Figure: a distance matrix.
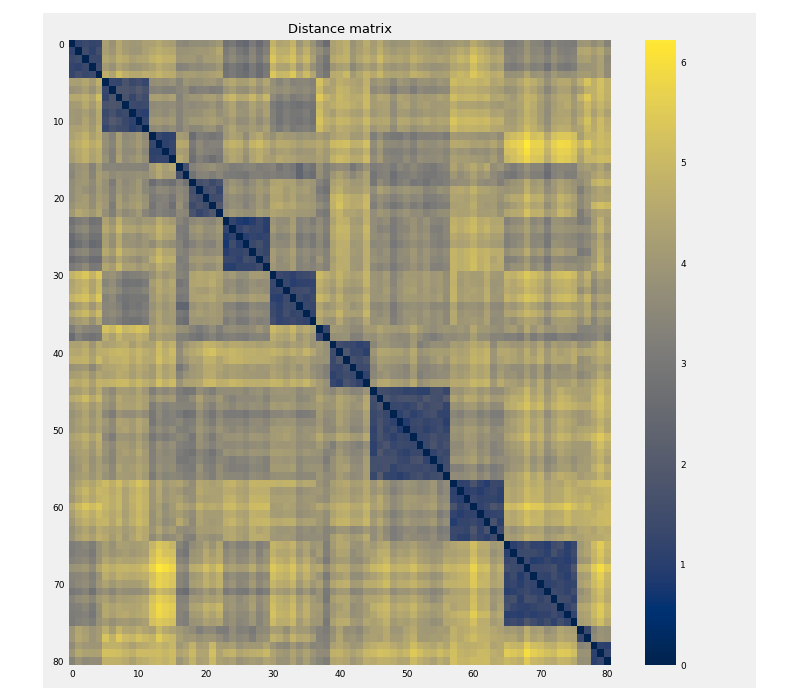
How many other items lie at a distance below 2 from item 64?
7
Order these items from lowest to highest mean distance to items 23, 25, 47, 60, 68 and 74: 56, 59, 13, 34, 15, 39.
56, 34, 59, 39, 15, 13
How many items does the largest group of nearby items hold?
12
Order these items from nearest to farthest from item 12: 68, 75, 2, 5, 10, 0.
5, 10, 0, 2, 75, 68
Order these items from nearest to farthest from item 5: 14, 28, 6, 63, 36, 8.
6, 8, 36, 14, 28, 63
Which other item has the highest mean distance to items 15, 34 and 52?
68
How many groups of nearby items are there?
14
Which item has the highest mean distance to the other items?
79
